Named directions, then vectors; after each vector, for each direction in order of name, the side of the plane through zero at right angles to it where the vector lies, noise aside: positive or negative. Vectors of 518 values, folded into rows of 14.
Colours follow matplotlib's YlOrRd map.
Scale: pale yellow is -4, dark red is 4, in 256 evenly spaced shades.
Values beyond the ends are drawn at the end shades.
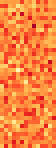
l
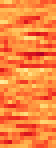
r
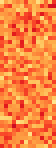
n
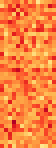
negative, positive, negative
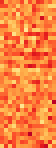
positive, negative, positive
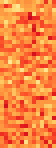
positive, positive, positive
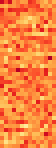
negative, negative, negative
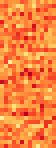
positive, positive, negative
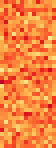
positive, negative, negative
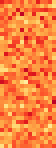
positive, negative, negative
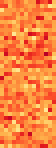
positive, negative, positive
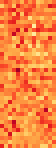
negative, positive, negative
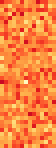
positive, negative, negative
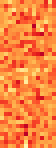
positive, positive, positive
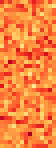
negative, negative, positive
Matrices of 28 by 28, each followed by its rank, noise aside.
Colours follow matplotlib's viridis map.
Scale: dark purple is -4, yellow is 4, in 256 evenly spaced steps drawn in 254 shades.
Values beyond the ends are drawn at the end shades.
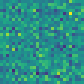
five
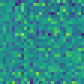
seven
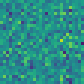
six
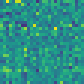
four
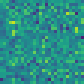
six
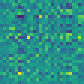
four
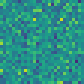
seven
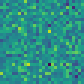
seven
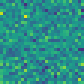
seven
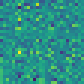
five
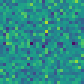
seven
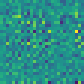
four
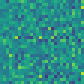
seven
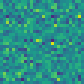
four
